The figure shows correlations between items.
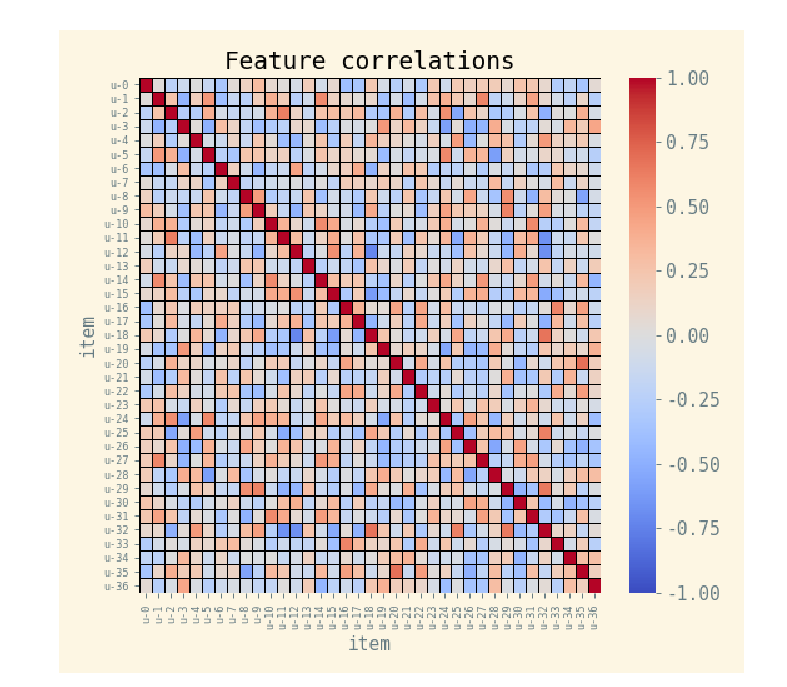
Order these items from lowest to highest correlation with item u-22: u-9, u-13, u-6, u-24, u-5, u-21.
u-9, u-21, u-13, u-5, u-24, u-6
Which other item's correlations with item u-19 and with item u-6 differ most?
u-18
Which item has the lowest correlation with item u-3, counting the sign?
u-24
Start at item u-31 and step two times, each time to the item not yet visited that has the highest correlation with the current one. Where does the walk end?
u-14
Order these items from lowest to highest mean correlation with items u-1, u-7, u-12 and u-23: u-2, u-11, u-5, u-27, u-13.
u-13, u-5, u-2, u-11, u-27
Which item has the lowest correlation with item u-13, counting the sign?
u-17
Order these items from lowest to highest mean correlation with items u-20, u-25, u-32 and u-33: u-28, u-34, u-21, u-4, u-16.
u-21, u-34, u-28, u-16, u-4
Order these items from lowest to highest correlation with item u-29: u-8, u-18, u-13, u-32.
u-13, u-18, u-8, u-32
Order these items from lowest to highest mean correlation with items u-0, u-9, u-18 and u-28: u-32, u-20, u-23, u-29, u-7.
u-20, u-7, u-23, u-29, u-32
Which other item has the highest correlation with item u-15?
u-12
